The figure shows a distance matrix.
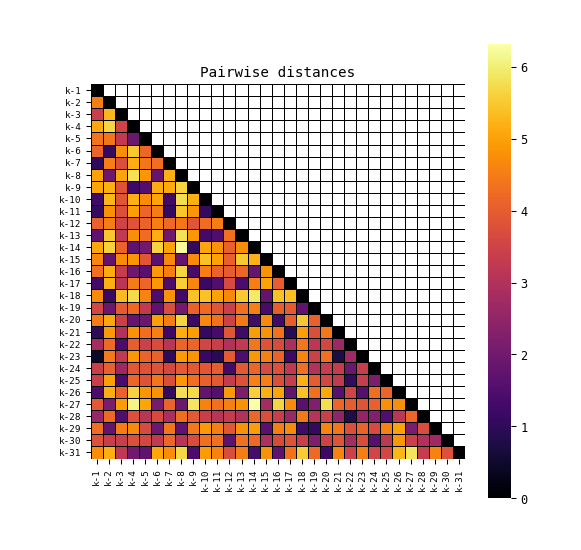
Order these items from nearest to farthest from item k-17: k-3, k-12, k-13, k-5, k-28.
k-13, k-28, k-3, k-12, k-5
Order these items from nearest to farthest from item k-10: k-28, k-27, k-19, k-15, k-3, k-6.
k-28, k-3, k-19, k-27, k-6, k-15
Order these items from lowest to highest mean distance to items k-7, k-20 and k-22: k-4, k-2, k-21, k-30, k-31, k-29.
k-21, k-31, k-30, k-4, k-29, k-2
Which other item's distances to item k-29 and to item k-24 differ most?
k-18
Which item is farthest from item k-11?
k-8
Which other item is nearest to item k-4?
k-9
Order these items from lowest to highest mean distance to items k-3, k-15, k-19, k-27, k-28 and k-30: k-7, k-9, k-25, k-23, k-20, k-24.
k-24, k-25, k-23, k-7, k-20, k-9
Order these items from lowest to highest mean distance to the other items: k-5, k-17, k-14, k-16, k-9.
k-17, k-5, k-16, k-9, k-14
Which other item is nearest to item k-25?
k-22
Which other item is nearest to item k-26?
k-7
